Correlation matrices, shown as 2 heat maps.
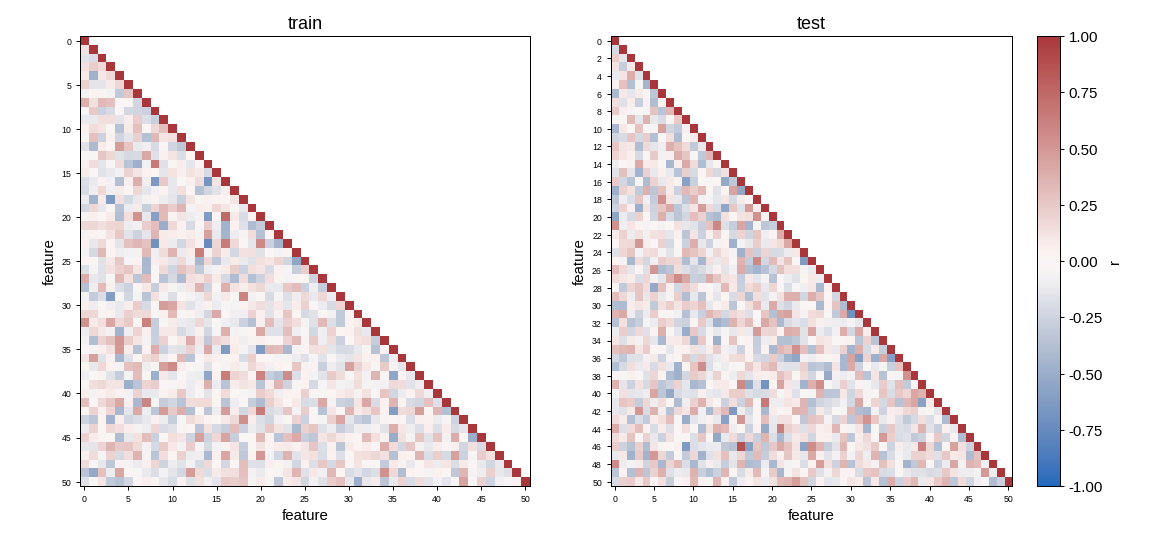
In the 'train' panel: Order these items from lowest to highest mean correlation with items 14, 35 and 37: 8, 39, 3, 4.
3, 39, 4, 8
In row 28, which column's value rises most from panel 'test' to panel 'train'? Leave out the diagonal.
16
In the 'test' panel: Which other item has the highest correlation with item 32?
43
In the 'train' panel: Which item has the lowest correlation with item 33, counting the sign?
4
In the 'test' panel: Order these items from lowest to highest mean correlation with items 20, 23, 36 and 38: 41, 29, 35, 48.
48, 35, 29, 41
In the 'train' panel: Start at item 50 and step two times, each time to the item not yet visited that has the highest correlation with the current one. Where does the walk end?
18
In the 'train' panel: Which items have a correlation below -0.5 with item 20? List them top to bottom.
8, 14, 35
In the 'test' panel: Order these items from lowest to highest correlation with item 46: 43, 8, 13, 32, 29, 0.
13, 8, 32, 0, 29, 43
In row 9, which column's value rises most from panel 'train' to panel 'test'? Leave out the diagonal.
27
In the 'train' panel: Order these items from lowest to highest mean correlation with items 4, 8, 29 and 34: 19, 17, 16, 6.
16, 6, 19, 17
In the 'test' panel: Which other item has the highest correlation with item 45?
34
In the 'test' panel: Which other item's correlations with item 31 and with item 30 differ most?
36
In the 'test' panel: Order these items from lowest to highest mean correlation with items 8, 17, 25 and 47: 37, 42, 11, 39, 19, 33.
11, 37, 19, 42, 39, 33
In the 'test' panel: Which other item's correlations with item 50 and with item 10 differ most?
49
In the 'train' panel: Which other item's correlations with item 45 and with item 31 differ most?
50
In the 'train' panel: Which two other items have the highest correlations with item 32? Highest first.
7, 0
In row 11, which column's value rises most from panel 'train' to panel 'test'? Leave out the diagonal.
41
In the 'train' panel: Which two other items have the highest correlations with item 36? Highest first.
1, 11
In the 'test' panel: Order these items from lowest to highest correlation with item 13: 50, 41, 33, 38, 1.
33, 41, 1, 38, 50
